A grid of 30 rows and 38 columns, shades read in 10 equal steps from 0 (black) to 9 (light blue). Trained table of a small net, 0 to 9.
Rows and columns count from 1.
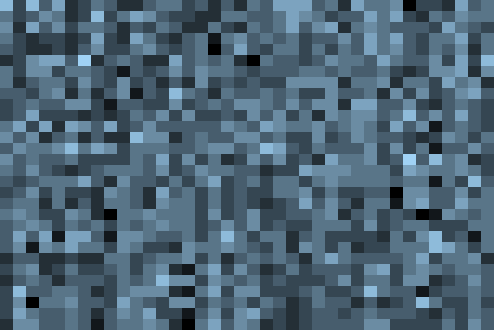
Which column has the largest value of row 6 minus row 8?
38
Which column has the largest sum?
29
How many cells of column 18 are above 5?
5
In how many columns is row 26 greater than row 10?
13
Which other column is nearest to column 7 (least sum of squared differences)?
4
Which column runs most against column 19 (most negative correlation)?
26
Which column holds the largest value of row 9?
14
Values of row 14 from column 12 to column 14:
5 5 4
